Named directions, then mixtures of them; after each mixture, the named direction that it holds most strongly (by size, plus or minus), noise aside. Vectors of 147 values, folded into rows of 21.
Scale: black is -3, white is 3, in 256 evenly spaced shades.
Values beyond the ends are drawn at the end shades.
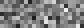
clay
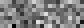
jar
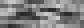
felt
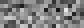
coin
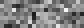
coin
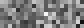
jar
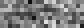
clay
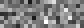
clay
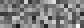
clay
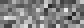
coin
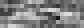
felt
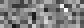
clay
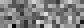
jar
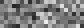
clay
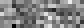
jar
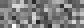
jar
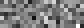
clay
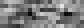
felt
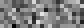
jar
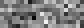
clay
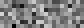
jar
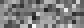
coin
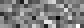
clay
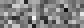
clay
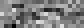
felt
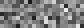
clay
